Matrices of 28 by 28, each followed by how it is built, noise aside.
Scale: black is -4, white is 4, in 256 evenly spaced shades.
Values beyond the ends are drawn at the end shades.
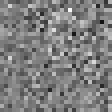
upper triangular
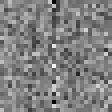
uneven columns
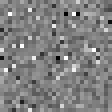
sparse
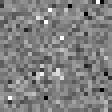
sparse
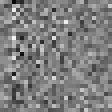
uneven columns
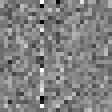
uneven columns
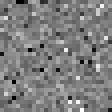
sparse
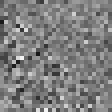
lower triangular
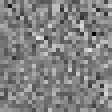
upper triangular
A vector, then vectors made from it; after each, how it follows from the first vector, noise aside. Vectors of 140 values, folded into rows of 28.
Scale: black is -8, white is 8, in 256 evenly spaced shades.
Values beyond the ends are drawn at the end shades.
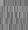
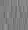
wrapped around, shrunk.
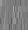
partly zeroed.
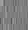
partly zeroed.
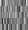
wrapped around, negated, scaled up.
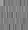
partly zeroed.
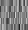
wrapped around, negated, scaled up.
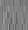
partly zeroed.
